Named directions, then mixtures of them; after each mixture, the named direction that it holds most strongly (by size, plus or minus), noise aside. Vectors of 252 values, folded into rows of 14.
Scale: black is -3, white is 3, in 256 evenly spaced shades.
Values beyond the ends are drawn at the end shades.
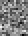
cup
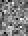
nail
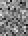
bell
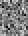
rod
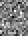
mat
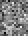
nail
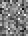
rod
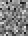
bell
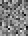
rod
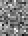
cup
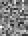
cup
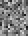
rod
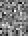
mat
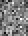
nail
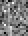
nail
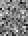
bell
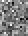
nail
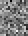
bell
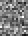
cup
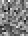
cup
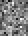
nail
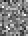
rod
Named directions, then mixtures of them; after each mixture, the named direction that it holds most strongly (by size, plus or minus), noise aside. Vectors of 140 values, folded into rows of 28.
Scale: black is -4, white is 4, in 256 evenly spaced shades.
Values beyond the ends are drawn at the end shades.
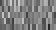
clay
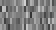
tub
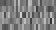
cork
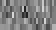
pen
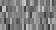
tub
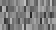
tub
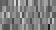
cork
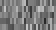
tub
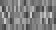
tub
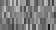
clay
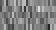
tub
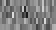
pen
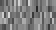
cork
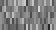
tub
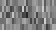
pen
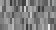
tub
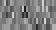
pen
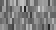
tub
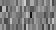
tub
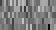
clay
